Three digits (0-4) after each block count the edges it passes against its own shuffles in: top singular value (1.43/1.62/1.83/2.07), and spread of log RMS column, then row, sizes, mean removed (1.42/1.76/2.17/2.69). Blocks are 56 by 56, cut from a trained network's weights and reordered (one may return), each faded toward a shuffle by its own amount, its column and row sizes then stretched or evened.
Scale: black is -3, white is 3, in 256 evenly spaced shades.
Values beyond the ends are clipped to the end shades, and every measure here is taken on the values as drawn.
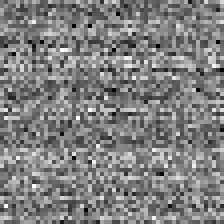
2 1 1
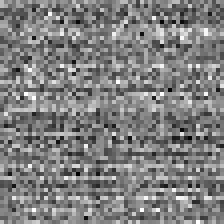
3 1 2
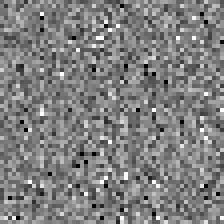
0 2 0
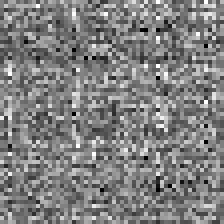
1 4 0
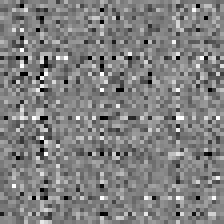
0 3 3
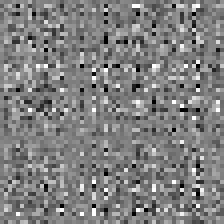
0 4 4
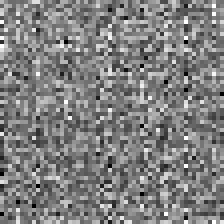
0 4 0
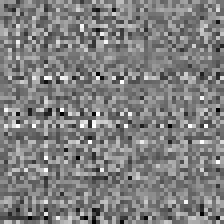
0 3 4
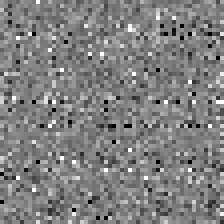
0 1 2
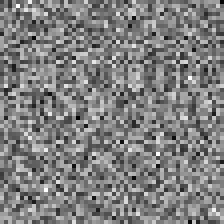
4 0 0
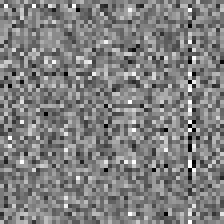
3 2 2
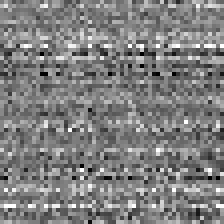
4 2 4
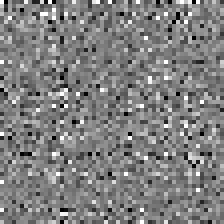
2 1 3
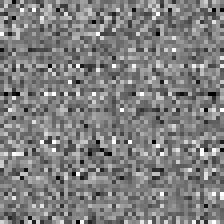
0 1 4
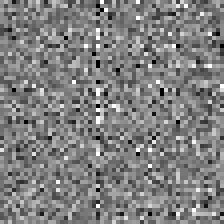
1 1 2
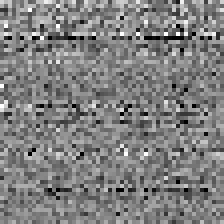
2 2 4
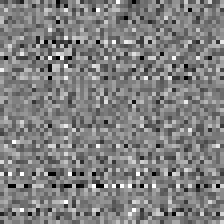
2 1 4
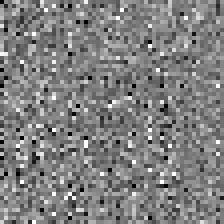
1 3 0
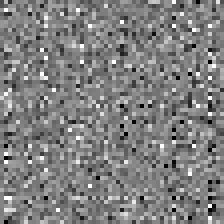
2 3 0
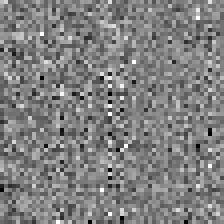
0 3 1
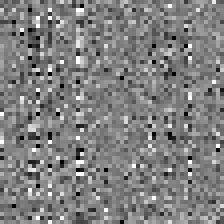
3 4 0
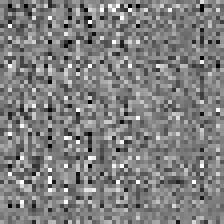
0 4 3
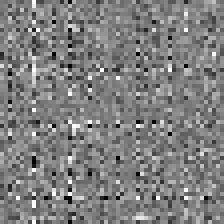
1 4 3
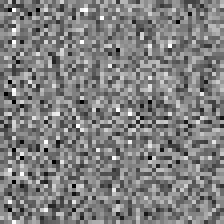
2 2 0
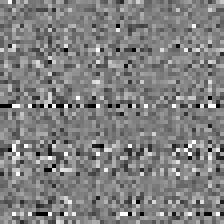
2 2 4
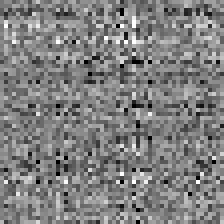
1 4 3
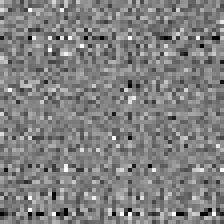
1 0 4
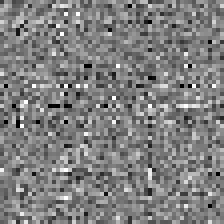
0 2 3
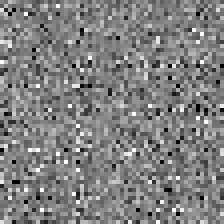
1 2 2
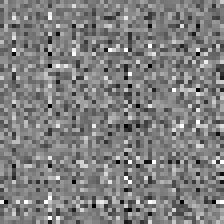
1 4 3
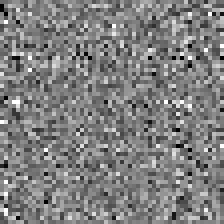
1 2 2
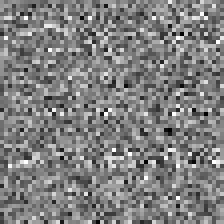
0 0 3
